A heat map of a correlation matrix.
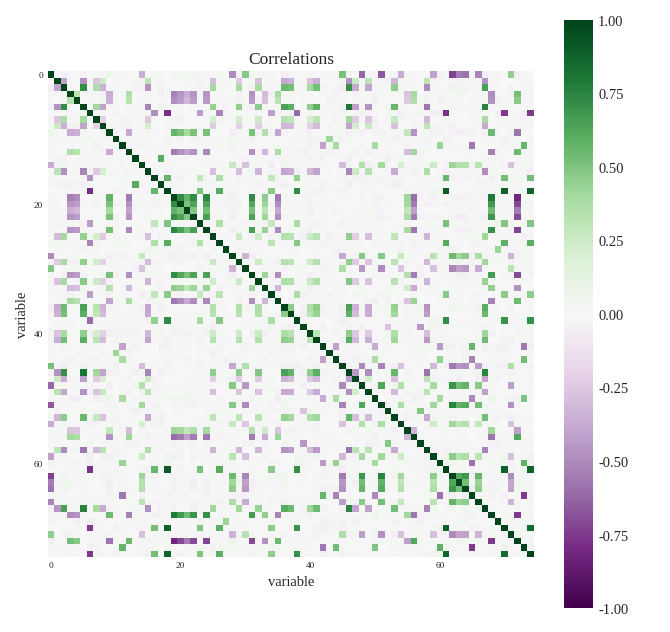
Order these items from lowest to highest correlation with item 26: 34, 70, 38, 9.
9, 34, 38, 70
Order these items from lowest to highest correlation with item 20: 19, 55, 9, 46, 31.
46, 55, 9, 31, 19
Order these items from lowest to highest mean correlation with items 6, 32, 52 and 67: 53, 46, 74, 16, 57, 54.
74, 16, 54, 57, 53, 46
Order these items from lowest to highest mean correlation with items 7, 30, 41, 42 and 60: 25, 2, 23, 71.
23, 71, 25, 2
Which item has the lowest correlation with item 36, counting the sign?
58
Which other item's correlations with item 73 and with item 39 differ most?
65
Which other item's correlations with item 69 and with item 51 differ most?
62
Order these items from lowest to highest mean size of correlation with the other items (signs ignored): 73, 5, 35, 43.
43, 73, 35, 5
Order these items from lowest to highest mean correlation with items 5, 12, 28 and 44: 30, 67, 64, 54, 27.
30, 27, 54, 64, 67
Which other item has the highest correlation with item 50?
73
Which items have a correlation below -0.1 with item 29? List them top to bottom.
1, 8, 15, 47, 49, 58
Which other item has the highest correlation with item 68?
19
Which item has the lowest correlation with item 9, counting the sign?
72
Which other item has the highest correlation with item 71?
0
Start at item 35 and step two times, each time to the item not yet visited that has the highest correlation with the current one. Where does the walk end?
56
